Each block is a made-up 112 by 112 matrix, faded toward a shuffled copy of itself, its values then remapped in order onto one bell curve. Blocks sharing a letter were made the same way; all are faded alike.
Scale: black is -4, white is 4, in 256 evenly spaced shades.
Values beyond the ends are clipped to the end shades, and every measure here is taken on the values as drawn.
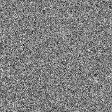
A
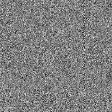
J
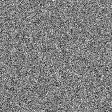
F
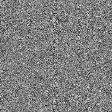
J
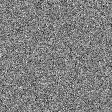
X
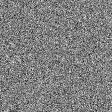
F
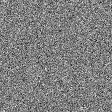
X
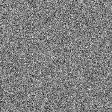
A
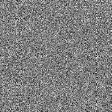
J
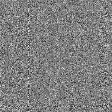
J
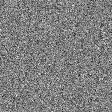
X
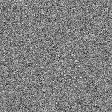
F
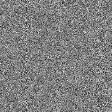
J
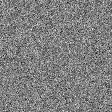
X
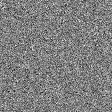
F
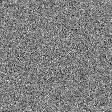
X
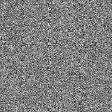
J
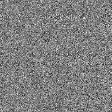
J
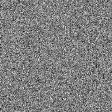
A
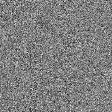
A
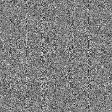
J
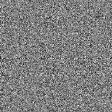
J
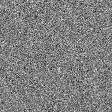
F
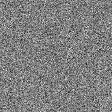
A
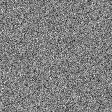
X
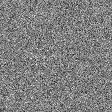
X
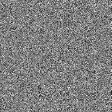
J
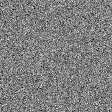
F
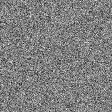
F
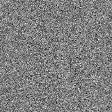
A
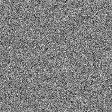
A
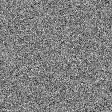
X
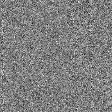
A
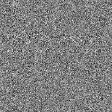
J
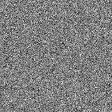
A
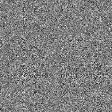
J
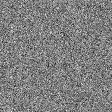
X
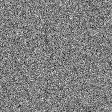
X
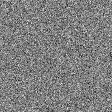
X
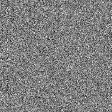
A
